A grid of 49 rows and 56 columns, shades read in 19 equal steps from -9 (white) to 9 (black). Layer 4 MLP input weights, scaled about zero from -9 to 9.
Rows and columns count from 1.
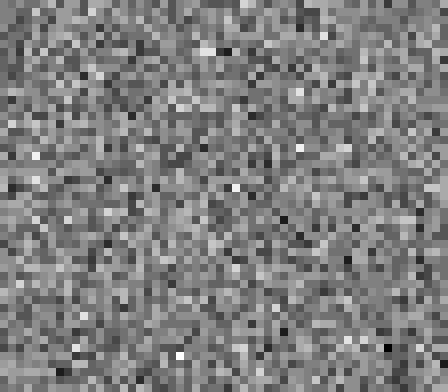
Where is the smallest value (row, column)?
45, 23
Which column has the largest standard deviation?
38
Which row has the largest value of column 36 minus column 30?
42
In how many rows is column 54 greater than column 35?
23
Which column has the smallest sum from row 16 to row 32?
5
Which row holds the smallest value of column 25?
13
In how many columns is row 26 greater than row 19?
24
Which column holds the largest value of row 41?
32
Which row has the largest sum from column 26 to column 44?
15
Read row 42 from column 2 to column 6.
0 0 -3 -1 3
